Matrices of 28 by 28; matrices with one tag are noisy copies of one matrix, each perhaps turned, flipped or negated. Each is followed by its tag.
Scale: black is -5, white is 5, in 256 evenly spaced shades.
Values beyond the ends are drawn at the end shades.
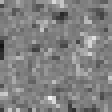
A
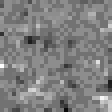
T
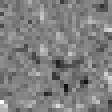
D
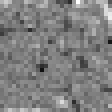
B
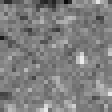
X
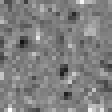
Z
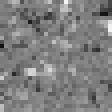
T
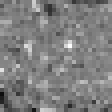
B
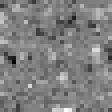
A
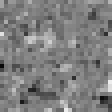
T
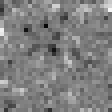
D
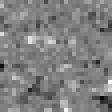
T
